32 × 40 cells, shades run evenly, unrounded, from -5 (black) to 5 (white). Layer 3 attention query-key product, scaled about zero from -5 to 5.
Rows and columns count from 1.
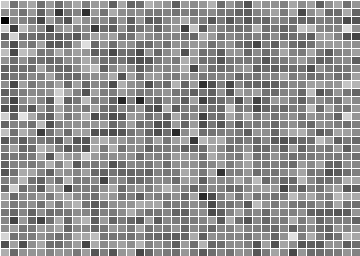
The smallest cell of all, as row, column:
3, 1
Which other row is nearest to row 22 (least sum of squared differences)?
8
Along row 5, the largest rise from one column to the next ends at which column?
2
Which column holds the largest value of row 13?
7
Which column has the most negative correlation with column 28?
9
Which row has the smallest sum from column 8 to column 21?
17
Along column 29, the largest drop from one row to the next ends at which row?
13
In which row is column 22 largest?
4
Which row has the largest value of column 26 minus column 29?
14
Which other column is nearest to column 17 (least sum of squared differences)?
30
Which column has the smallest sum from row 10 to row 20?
23
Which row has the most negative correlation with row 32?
5
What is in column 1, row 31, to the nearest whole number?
-2
